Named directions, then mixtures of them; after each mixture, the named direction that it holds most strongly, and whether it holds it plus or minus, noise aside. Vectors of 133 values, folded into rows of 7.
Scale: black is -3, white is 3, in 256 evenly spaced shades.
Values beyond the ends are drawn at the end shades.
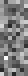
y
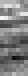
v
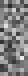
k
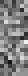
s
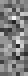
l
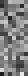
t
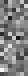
k, minus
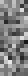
s, minus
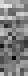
v, plus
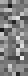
l, plus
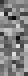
l, minus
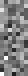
y, plus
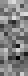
v, plus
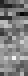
v, minus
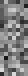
y, minus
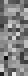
y, minus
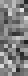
s, minus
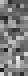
t, minus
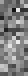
k, minus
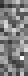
k, plus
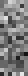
t, plus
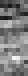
v, minus
